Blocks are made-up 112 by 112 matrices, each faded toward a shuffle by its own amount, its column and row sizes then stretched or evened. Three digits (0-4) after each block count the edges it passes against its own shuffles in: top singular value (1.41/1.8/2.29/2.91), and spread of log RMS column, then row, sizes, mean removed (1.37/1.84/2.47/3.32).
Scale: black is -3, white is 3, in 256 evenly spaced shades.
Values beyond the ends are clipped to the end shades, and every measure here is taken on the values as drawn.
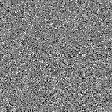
3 0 1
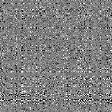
3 3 4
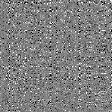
3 3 3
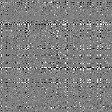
4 3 4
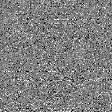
1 1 3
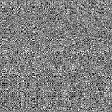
3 1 3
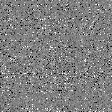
0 1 3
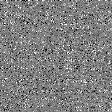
1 0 3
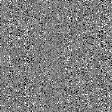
0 4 1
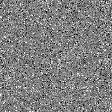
2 1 1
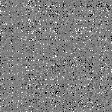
1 3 3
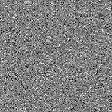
3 0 1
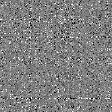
1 3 3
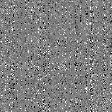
0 4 2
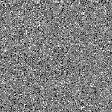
2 2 0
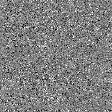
0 1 2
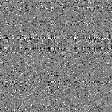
3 1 3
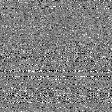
2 0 4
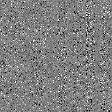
0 3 1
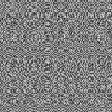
4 1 0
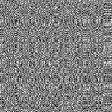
4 2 0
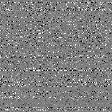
3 0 4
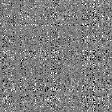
1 4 3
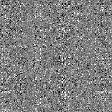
2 3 1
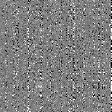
3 4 1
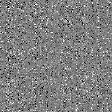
1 3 1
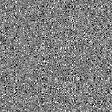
3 2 1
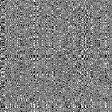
4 4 2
